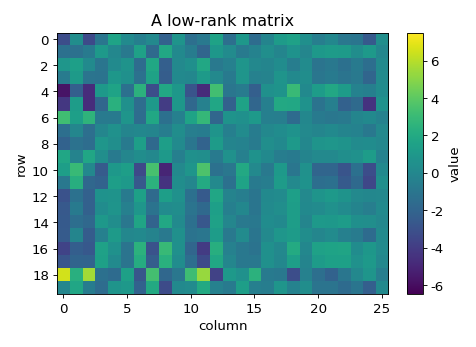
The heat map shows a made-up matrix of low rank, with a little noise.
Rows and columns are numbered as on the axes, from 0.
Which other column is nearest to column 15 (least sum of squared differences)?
10
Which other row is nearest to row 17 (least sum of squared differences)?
14
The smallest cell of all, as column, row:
0, 4
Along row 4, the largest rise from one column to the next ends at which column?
12
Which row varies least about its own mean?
7
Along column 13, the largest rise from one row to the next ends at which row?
6
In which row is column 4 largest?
5
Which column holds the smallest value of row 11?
8
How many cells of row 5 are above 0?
11
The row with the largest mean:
18
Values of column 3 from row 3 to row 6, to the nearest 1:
-1 1 -2 -1
